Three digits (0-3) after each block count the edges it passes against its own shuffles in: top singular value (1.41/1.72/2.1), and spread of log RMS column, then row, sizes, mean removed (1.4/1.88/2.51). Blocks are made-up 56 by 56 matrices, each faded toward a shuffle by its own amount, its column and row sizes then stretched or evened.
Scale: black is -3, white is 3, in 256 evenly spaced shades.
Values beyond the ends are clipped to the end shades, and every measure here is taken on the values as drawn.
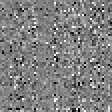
0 3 2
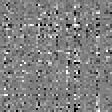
2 3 3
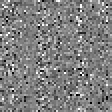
0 3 0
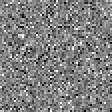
2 0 0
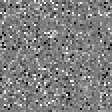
0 2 1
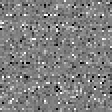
0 1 2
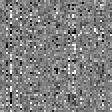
2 3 0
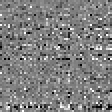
2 2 3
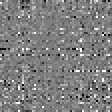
2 2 3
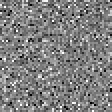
1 0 1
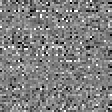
2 1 3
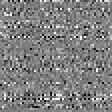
3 0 3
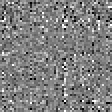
0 3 2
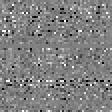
1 0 3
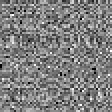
3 0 0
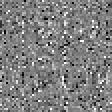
2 1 0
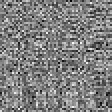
3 0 1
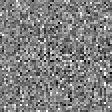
2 1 0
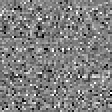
2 0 2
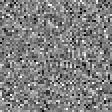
2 0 0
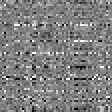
3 1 3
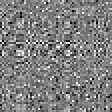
3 0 2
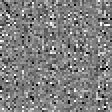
0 3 1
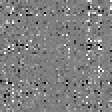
0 3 2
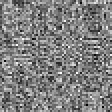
3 0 1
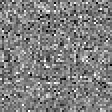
2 1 1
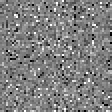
1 1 0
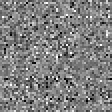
0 2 2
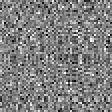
3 0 1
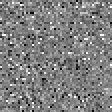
0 1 2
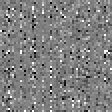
0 3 1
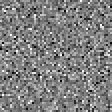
1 0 1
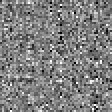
1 2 1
